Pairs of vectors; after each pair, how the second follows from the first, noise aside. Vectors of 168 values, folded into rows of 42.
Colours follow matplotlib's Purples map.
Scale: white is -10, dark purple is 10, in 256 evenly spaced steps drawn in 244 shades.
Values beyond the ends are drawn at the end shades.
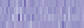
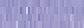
wrapped around, negated, partly zeroed.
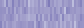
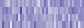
reversed, scaled up.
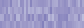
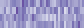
reversed, scaled up.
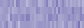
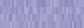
wrapped around, shrunk.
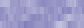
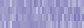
shuffled.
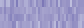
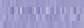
wrapped around, negated, partly zeroed.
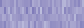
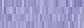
shuffled.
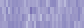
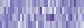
reversed, scaled up.
